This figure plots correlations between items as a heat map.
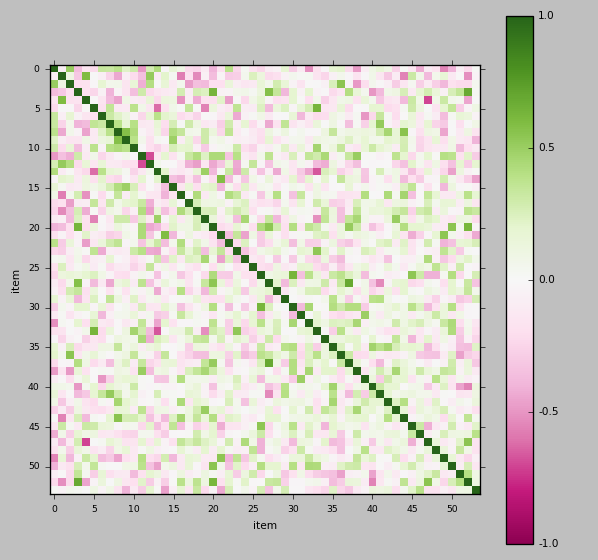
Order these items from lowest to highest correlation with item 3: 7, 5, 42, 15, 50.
7, 5, 15, 42, 50
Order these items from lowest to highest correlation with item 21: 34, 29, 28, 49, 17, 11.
29, 28, 17, 34, 11, 49
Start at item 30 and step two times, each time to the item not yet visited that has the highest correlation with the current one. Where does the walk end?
45
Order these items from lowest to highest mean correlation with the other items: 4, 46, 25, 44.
4, 25, 46, 44
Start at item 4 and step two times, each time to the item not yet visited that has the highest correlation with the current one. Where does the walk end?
12
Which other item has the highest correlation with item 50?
20
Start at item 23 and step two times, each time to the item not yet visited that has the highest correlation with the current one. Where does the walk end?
5
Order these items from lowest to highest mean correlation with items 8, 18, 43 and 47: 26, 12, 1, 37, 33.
1, 12, 26, 33, 37
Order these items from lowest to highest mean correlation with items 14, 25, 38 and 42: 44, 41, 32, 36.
36, 44, 41, 32
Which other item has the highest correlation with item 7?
41
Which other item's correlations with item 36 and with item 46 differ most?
2
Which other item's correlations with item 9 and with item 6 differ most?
39
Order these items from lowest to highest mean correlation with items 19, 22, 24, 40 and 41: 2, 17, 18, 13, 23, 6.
23, 2, 6, 17, 18, 13
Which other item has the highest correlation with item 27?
37
